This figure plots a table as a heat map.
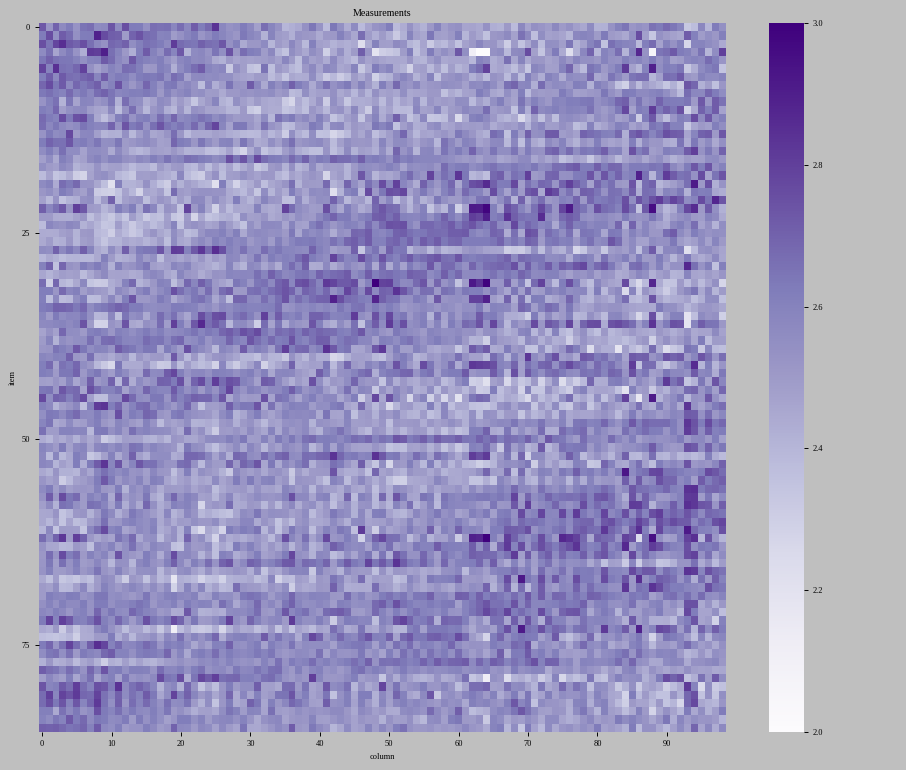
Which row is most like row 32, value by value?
65
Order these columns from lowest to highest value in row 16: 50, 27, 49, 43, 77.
77, 50, 49, 43, 27
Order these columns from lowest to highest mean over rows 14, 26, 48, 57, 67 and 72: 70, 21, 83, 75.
21, 83, 75, 70
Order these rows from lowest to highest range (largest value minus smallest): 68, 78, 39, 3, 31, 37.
78, 37, 68, 39, 31, 3
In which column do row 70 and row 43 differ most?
64
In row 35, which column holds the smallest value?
93
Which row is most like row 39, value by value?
80
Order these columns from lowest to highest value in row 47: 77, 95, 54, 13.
54, 77, 95, 13
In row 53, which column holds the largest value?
9
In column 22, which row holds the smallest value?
23
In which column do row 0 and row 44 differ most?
84
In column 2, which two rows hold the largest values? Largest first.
5, 2
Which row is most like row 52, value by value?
33
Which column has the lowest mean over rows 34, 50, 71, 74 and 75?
88
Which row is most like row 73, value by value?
67
